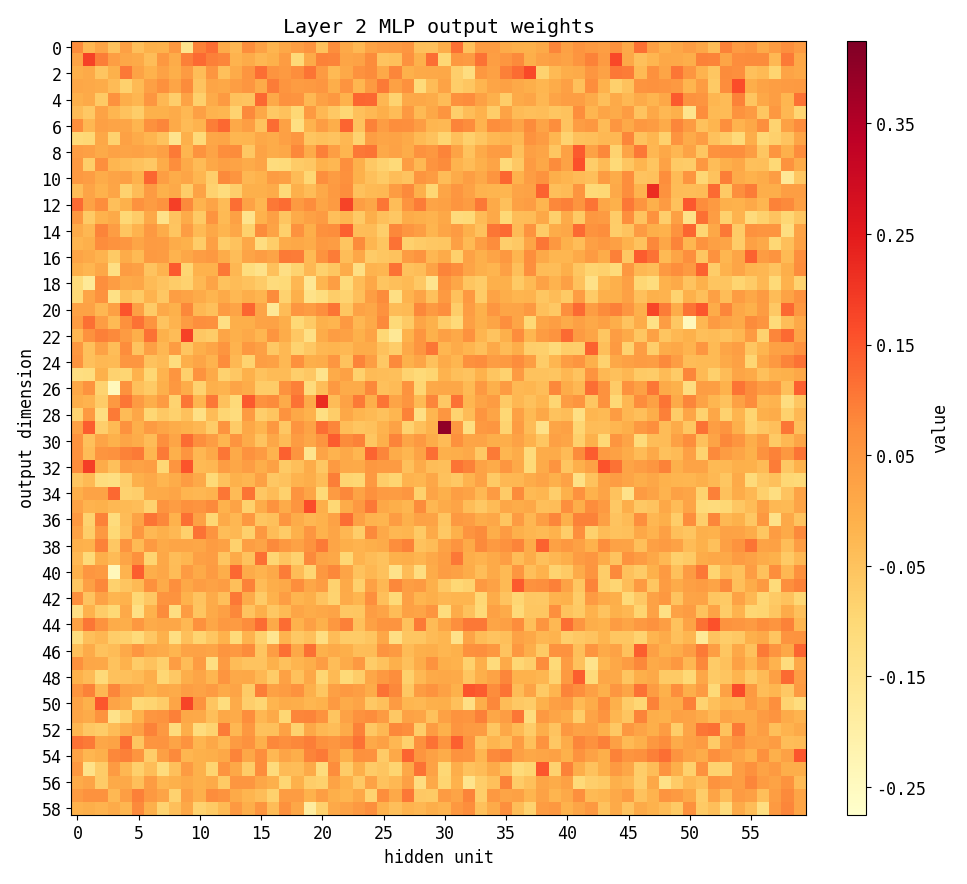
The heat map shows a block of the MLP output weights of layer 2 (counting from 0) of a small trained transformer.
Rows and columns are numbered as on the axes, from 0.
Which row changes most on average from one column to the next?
27
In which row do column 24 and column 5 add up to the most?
31
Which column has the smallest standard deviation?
34
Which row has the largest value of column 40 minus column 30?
55
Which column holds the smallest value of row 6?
18
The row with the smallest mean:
45
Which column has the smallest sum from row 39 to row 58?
37
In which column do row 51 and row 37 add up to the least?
3
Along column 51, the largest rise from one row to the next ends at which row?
46
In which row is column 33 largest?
49
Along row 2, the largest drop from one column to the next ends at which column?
38
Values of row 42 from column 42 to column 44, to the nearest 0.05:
0.05 0 0
